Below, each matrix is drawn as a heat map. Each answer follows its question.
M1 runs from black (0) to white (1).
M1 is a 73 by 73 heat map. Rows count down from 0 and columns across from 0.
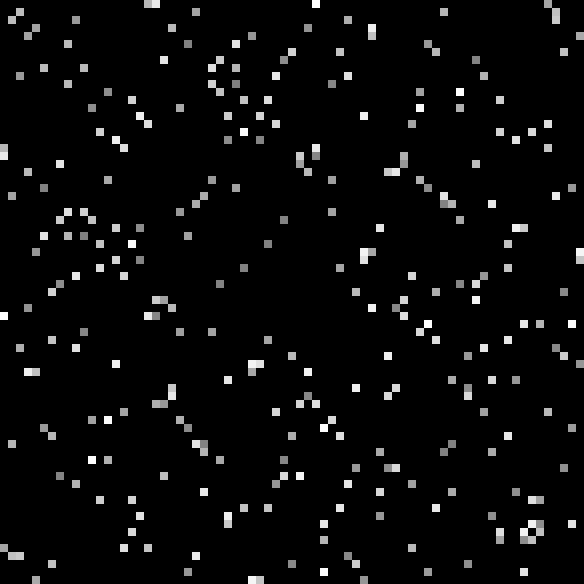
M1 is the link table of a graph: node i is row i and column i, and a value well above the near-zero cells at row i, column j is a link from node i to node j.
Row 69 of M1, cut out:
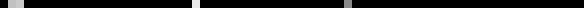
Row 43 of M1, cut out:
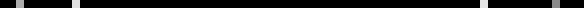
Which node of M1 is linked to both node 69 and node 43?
node 2
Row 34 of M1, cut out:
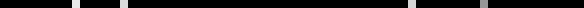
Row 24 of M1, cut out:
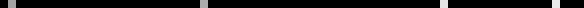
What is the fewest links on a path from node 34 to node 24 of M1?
4
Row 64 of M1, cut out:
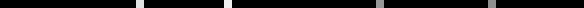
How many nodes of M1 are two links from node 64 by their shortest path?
5
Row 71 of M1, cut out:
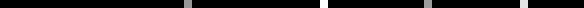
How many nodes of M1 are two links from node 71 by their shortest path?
5
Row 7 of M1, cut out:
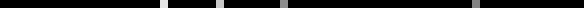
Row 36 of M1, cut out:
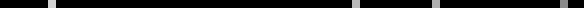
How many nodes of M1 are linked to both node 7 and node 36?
0
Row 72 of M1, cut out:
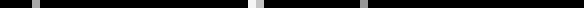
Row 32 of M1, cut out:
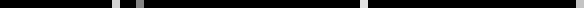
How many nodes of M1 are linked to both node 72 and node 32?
1
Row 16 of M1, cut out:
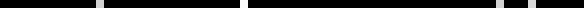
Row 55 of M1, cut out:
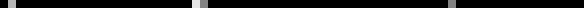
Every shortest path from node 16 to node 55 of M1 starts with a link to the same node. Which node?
node 66
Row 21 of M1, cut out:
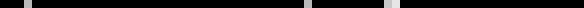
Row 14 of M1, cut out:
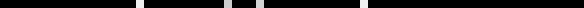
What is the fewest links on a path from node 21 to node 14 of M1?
5
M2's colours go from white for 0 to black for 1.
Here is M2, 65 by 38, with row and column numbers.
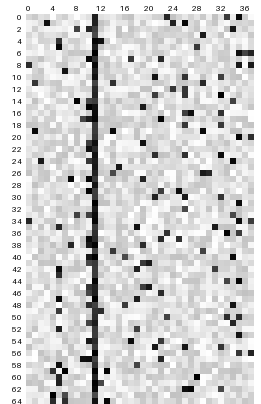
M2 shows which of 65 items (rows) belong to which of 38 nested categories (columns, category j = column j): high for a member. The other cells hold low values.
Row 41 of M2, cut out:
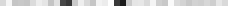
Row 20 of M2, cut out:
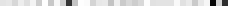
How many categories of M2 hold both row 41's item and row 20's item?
1
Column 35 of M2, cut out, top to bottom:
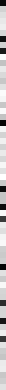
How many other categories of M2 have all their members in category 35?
5
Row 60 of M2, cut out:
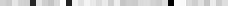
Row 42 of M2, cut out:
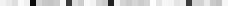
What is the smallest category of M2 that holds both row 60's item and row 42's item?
5
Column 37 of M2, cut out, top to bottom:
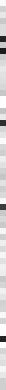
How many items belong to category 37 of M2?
5
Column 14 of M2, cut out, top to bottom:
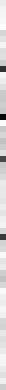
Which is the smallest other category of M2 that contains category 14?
29
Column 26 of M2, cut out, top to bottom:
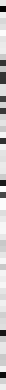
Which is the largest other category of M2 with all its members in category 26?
32
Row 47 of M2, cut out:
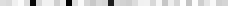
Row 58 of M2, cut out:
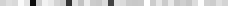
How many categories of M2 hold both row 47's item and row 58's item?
3
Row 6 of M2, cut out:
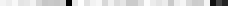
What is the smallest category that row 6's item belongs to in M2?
36
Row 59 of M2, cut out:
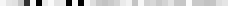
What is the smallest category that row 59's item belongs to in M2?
13
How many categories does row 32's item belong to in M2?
2
